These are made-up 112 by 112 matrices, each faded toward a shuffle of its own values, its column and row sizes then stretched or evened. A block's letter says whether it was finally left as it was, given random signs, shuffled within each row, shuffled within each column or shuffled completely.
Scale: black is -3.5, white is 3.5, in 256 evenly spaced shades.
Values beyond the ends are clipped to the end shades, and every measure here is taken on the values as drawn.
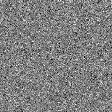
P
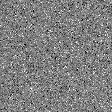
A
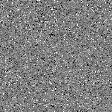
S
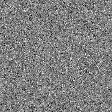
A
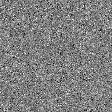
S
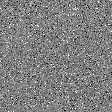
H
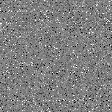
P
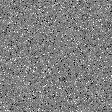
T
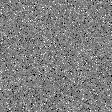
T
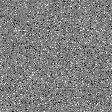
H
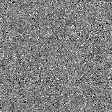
H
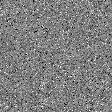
A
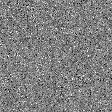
H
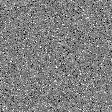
T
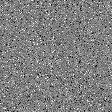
H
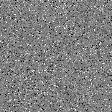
H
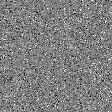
P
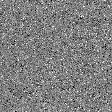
A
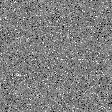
H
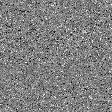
H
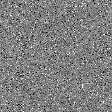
S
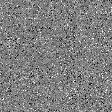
S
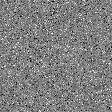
T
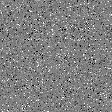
S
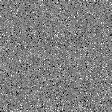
P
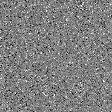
P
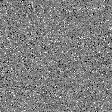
H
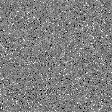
P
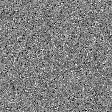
T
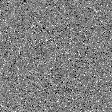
H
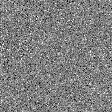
A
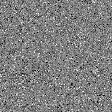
P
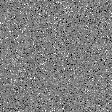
S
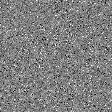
S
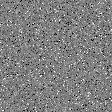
T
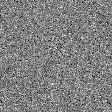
S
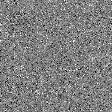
S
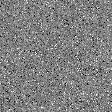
S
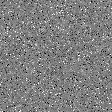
T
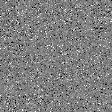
S
